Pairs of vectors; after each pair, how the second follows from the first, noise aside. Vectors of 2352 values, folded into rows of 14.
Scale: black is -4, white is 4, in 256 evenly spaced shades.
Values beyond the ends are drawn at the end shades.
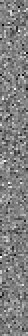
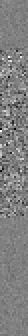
wrapped around, partly zeroed.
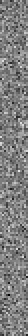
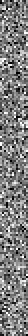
scaled up.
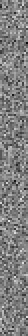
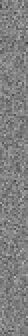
shrunk.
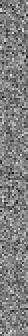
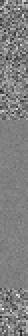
wrapped around, negated, partly zeroed.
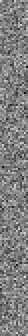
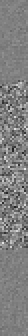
reversed, negated, partly zeroed.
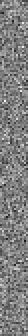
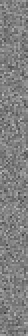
reversed, negated, shrunk.
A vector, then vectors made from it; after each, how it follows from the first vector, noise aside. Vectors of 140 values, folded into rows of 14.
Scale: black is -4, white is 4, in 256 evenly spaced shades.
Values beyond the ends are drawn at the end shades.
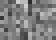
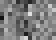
sign-scrambled.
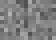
negated, shrunk.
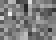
negated.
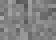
negated, shrunk.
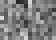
negated.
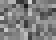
negated.
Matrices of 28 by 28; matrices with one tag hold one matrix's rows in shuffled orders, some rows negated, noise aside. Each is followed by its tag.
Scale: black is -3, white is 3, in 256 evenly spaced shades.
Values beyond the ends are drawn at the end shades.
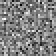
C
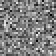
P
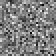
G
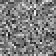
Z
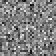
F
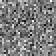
F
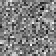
G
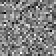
C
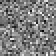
G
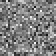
Z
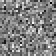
C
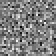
C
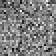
C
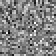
Z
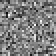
Z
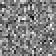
F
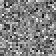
P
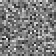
Z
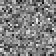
P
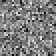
C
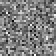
Z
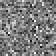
Z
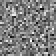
G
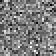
P
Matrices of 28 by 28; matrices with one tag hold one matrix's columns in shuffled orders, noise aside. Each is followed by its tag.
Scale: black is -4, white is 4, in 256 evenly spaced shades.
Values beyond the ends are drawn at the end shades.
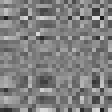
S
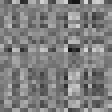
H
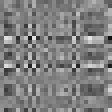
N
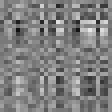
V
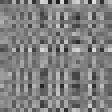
H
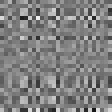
S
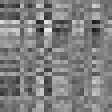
V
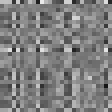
H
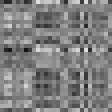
H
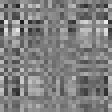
V
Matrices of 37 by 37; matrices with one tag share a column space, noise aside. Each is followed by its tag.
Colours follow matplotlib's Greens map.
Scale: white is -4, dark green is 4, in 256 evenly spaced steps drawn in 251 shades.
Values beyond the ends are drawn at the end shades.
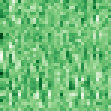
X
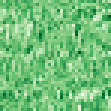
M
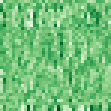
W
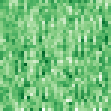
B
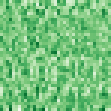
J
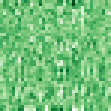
J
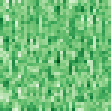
B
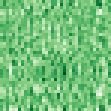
J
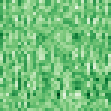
X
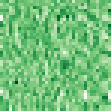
M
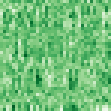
W
